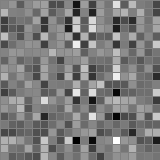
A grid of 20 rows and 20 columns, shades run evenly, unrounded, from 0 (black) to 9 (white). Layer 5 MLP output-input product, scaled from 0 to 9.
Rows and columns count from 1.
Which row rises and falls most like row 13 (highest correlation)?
18
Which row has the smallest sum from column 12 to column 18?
17
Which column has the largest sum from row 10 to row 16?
3
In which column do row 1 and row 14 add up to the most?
15
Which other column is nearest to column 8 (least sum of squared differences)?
4
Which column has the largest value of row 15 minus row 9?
12
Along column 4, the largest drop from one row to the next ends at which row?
20
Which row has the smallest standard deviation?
16
